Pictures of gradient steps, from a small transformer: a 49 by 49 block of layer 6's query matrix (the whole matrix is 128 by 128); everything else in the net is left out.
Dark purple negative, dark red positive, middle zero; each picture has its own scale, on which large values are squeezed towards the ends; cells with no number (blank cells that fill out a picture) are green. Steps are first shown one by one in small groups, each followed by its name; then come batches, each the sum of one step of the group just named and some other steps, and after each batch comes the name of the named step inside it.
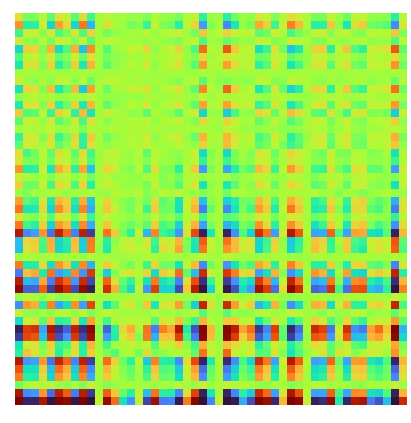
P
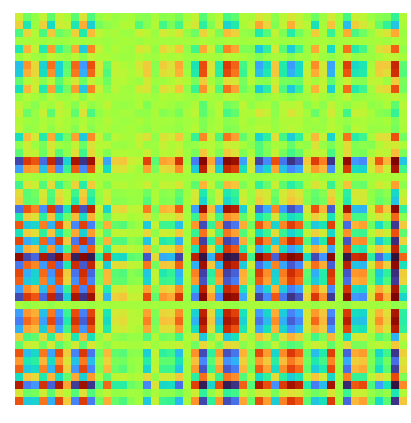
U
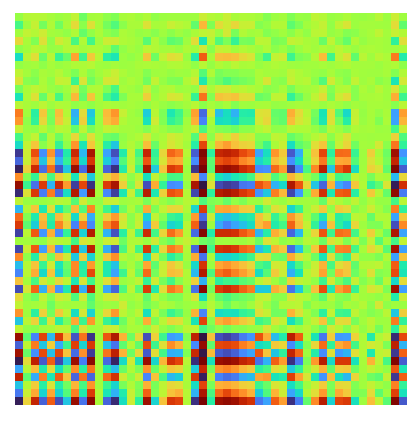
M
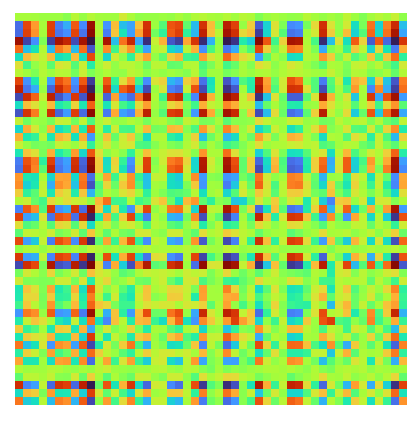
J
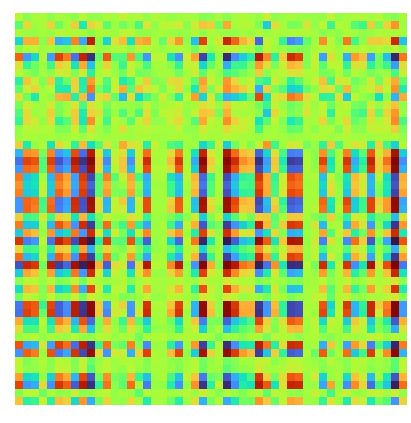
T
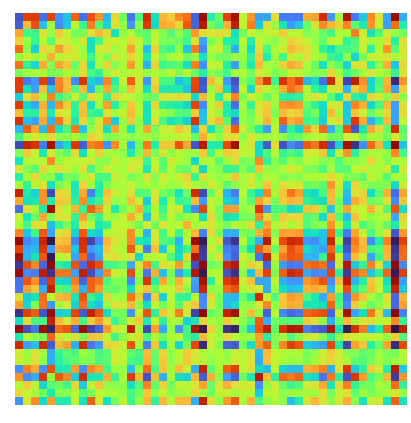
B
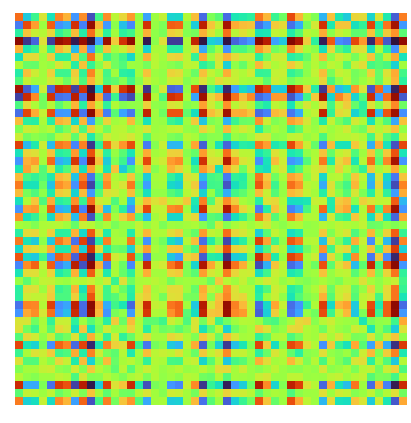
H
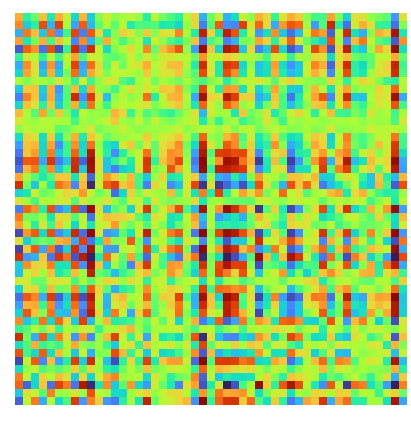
M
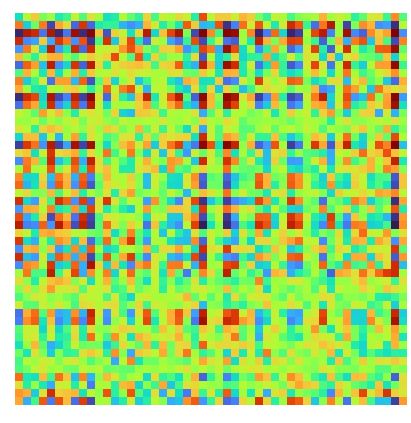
J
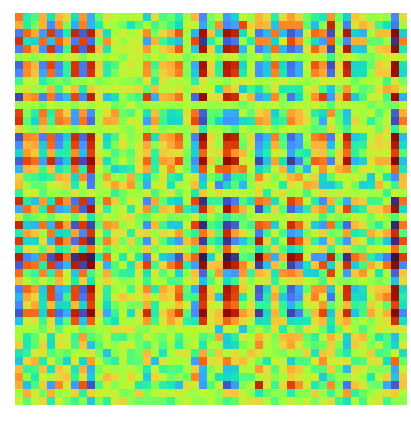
U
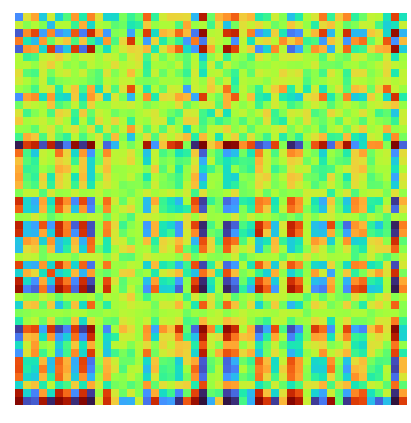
P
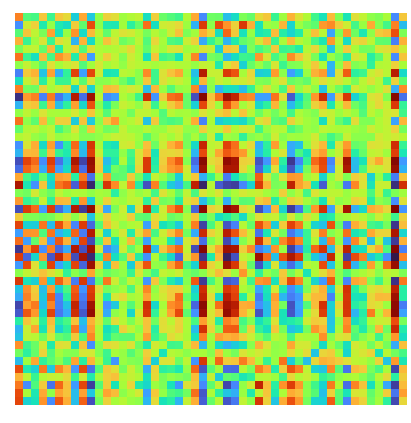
U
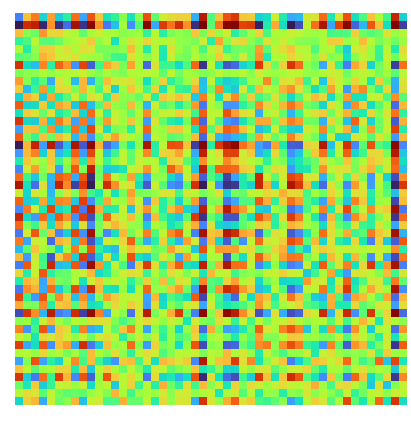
B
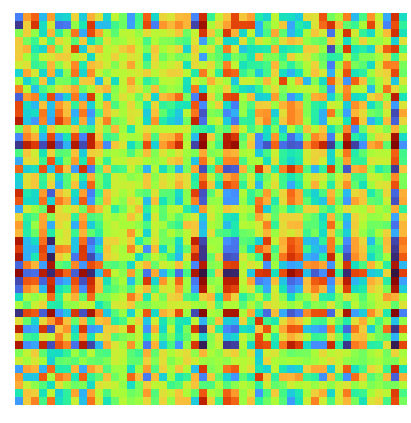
B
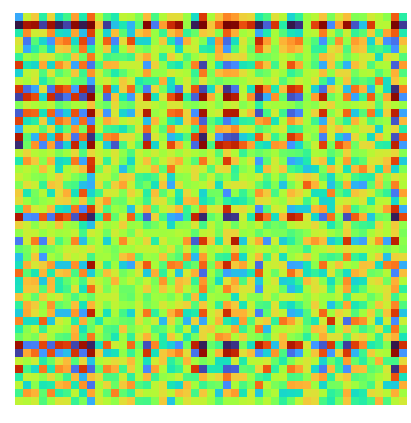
J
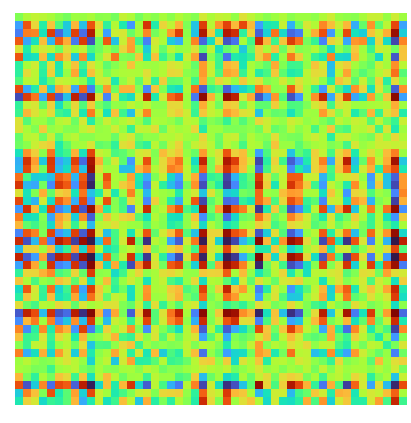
J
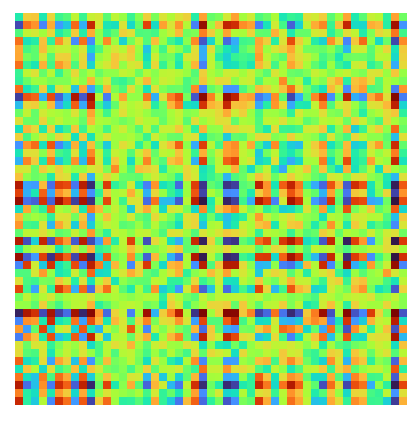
B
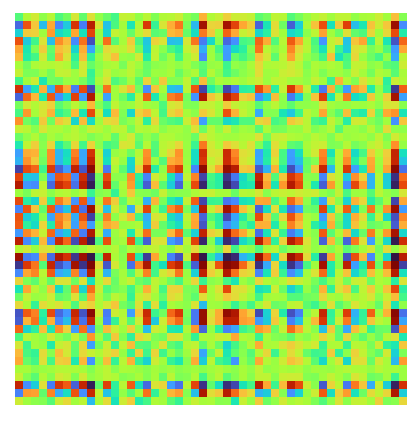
J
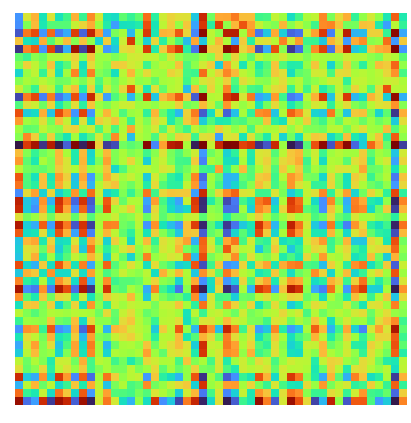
P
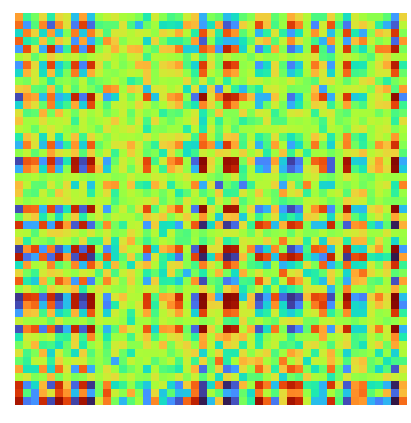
U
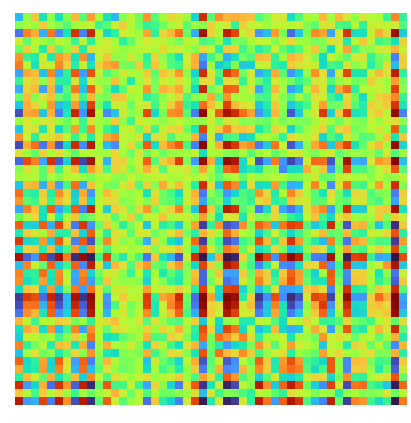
U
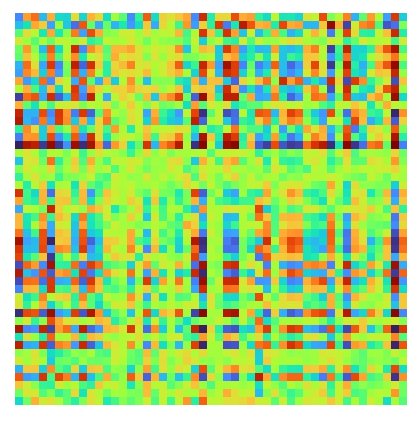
B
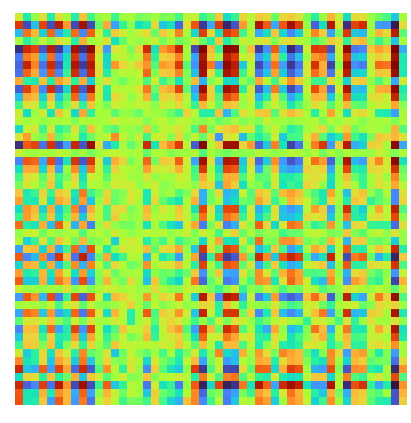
U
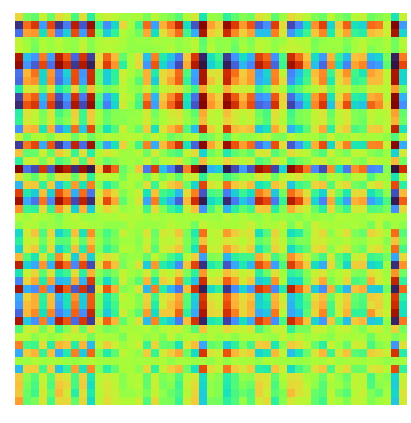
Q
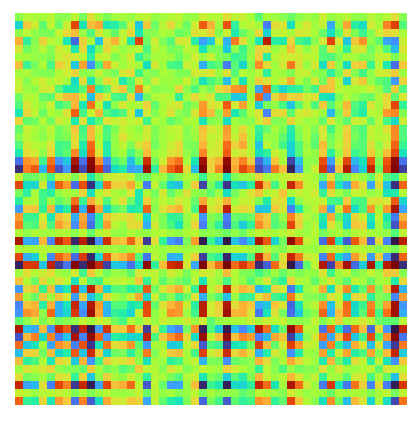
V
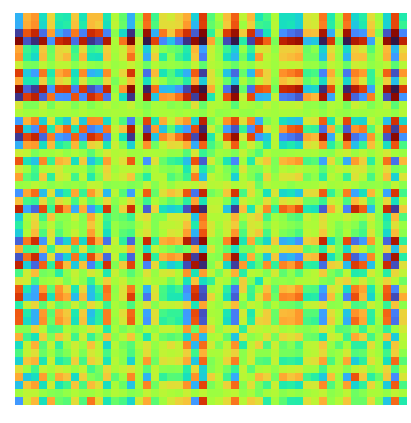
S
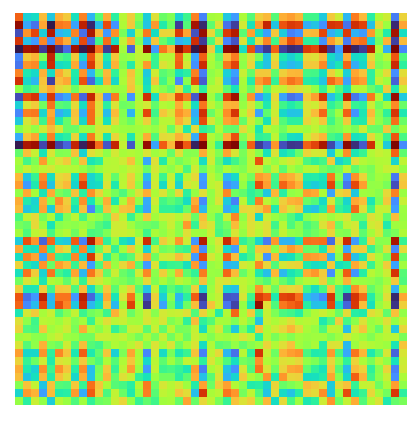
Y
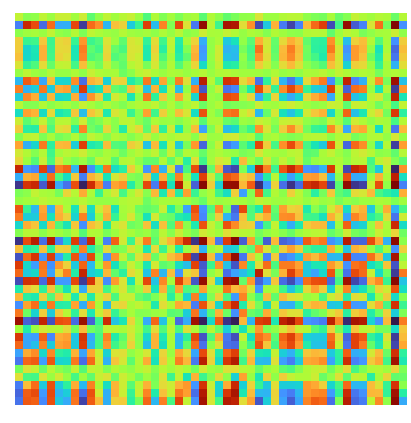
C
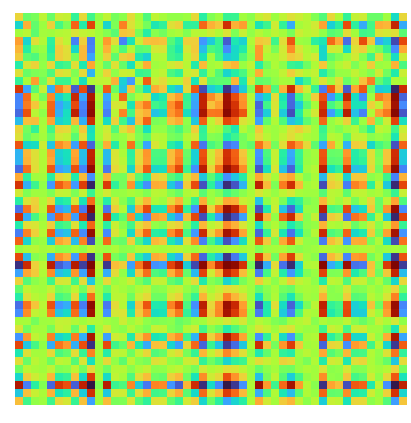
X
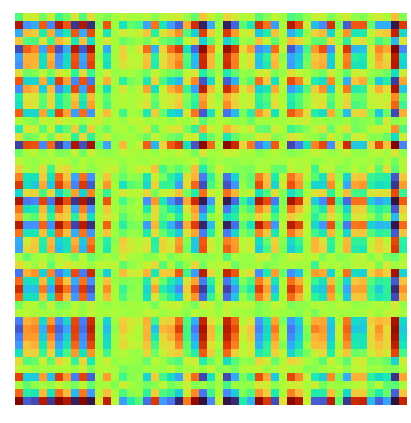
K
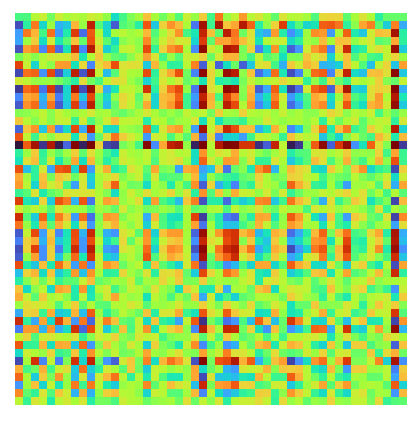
Q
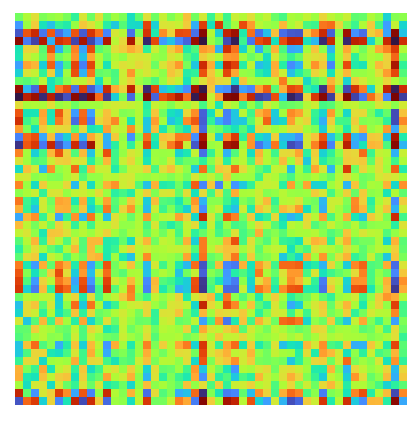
S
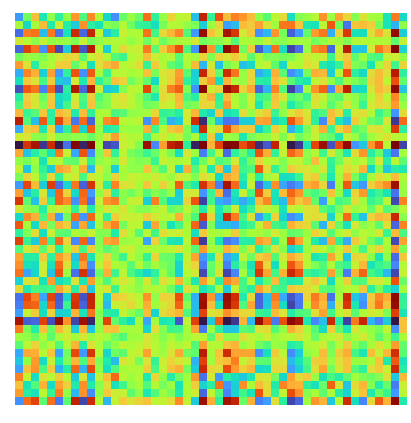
Q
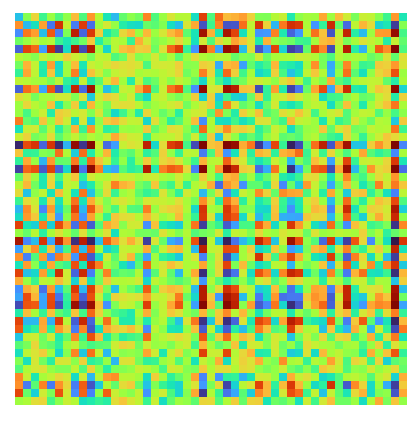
V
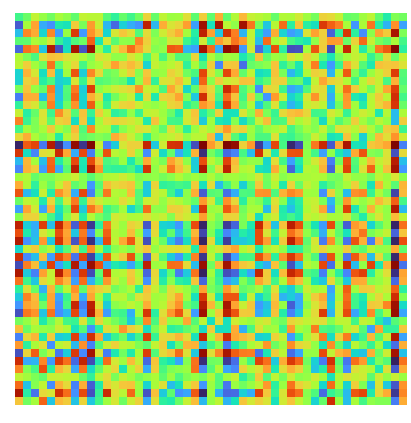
V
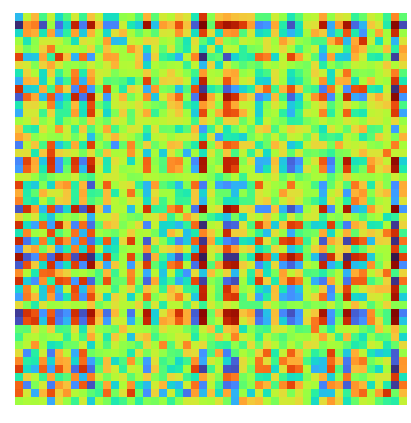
X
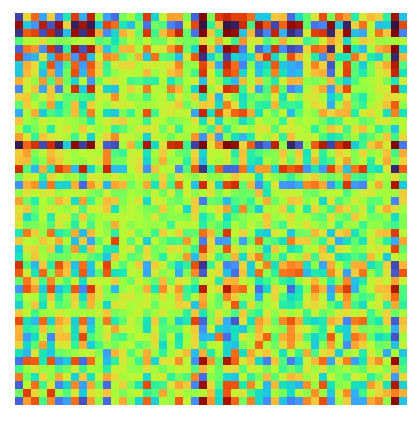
C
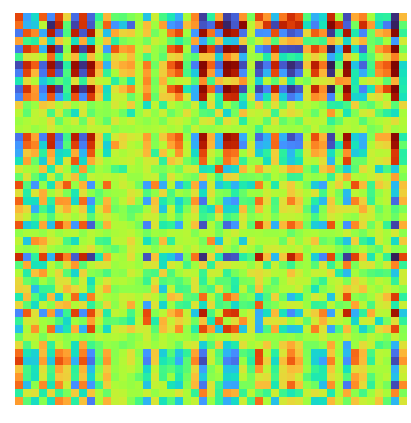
Y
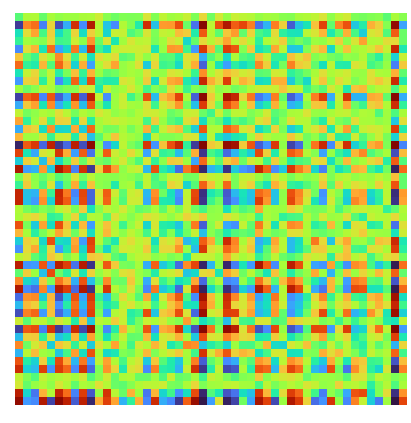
Q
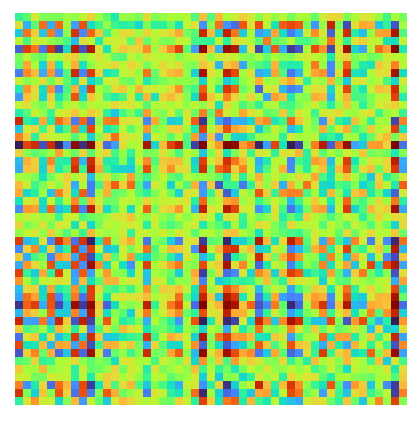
V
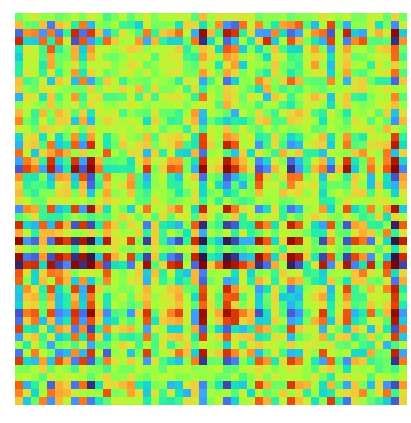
V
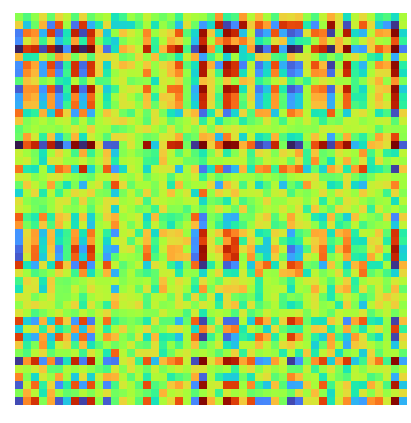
C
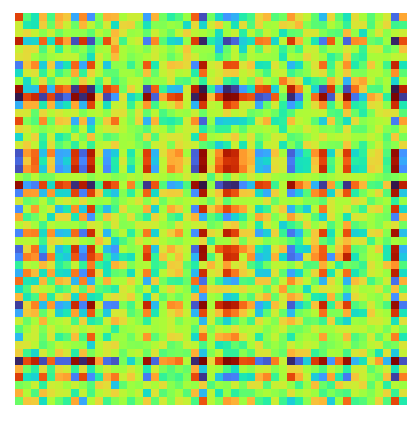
X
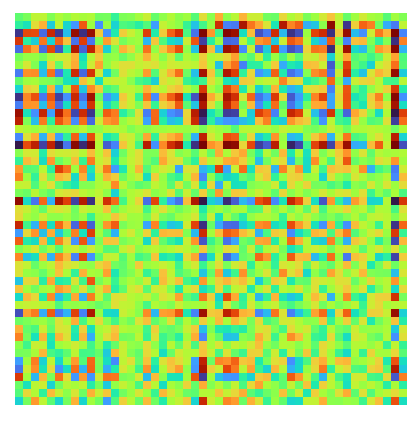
Q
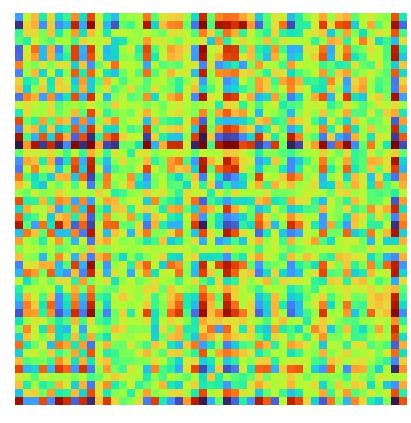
X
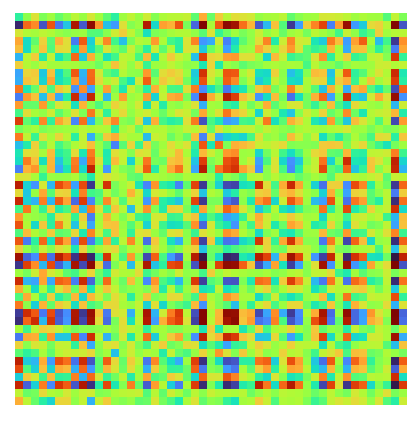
X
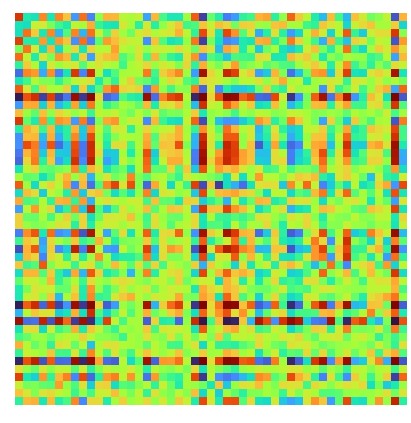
Q
